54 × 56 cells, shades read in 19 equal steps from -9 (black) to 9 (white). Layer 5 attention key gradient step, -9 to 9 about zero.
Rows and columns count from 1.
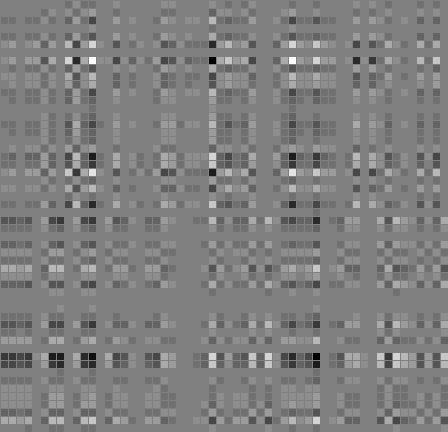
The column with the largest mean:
27
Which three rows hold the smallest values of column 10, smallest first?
8, 22, 6
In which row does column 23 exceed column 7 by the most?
45
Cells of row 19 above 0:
20
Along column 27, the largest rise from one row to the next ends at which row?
9
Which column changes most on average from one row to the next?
12
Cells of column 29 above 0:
14
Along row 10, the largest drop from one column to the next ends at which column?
10
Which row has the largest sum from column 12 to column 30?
53
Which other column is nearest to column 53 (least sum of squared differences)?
55
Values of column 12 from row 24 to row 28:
4 -1 -6 0 -5
